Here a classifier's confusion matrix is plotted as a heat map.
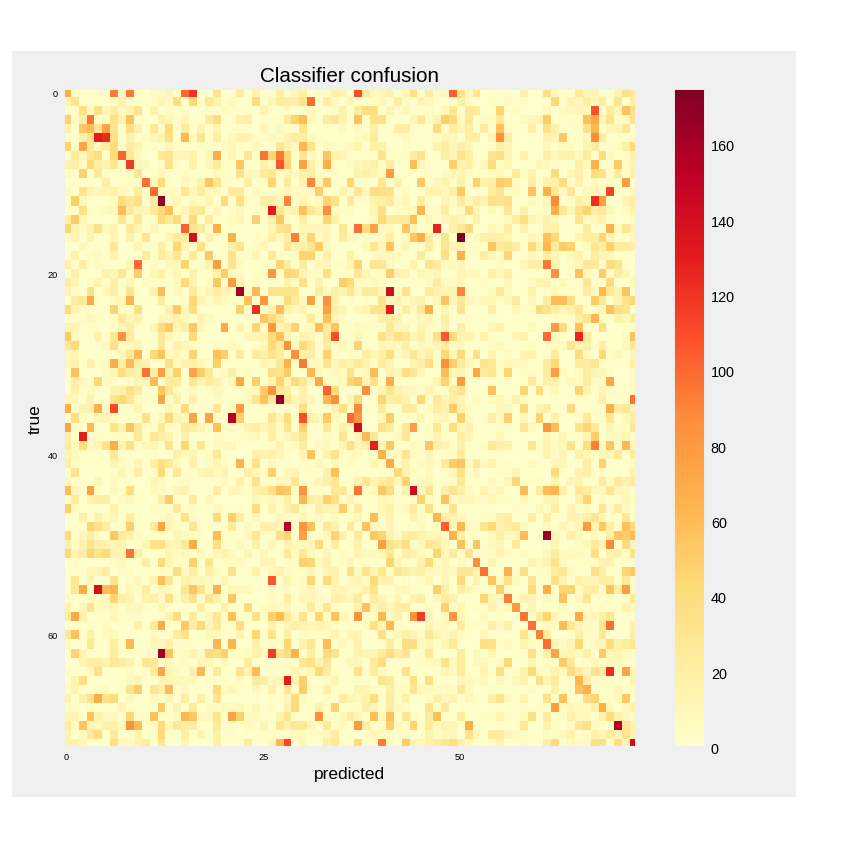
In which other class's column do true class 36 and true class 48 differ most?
21
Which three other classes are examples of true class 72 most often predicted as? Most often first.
28, 40, 27
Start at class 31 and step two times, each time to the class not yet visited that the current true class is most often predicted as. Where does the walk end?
71
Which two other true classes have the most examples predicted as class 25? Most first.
7, 23
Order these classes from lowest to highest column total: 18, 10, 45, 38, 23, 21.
23, 10, 18, 38, 45, 21
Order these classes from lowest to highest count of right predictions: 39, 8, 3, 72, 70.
3, 8, 39, 72, 70
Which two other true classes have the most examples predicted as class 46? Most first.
24, 39
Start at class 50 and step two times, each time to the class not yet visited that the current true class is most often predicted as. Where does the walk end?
32
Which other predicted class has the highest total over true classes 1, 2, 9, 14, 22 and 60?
41
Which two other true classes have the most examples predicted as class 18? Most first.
36, 10
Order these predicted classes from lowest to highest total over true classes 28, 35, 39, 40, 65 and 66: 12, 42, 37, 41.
42, 12, 41, 37
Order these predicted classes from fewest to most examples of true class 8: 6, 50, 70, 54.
50, 6, 54, 70
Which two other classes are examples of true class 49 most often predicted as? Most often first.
61, 30
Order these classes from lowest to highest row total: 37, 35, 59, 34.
59, 35, 34, 37
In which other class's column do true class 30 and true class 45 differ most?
6
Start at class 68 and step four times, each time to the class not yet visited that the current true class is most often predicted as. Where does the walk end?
4
